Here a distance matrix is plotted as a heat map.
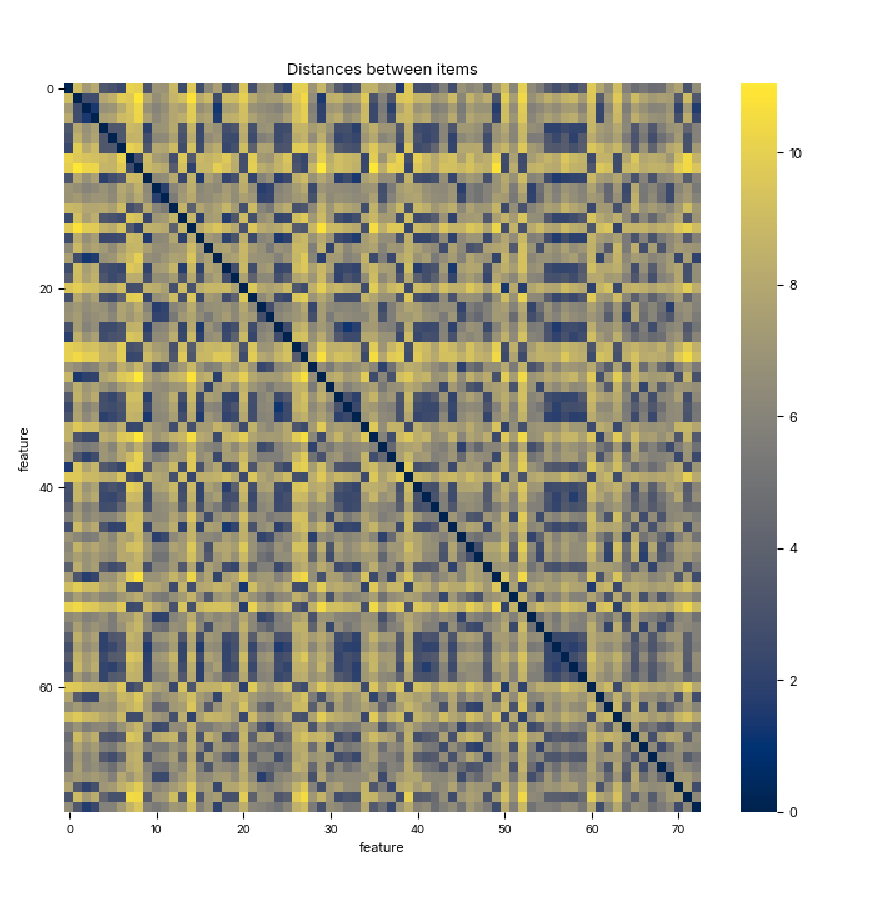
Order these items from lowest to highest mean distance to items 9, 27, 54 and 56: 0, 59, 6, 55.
59, 55, 0, 6
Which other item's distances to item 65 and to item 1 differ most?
29
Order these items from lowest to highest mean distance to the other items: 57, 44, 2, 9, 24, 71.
24, 9, 44, 57, 71, 2
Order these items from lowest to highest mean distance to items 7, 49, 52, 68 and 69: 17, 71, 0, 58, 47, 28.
28, 47, 17, 58, 0, 71
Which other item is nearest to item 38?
0
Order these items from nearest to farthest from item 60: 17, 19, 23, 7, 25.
7, 23, 19, 17, 25
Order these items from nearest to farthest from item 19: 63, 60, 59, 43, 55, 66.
55, 59, 66, 43, 63, 60
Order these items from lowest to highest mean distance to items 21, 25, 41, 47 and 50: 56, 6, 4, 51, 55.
56, 4, 55, 6, 51
